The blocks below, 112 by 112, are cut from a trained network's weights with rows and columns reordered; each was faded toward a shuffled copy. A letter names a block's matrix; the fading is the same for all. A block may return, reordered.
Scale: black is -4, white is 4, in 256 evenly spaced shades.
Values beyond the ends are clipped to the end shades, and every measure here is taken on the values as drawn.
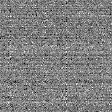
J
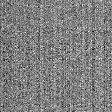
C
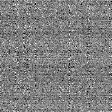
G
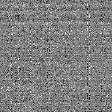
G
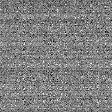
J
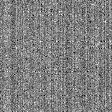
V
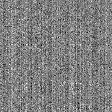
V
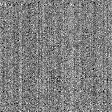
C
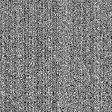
C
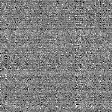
J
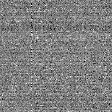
G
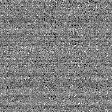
J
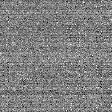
J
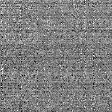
J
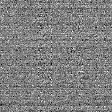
J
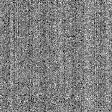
C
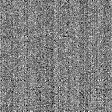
C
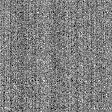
C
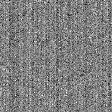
C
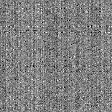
V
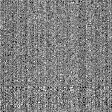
V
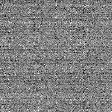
J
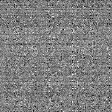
G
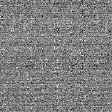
G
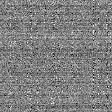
J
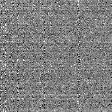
G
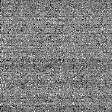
J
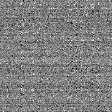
G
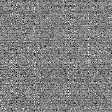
G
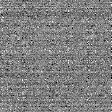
J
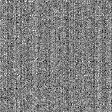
C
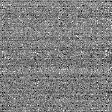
J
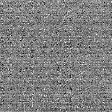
J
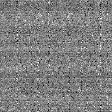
G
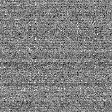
J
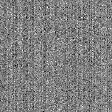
C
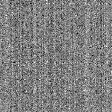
C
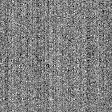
C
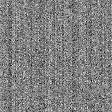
C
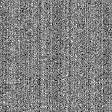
V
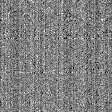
V
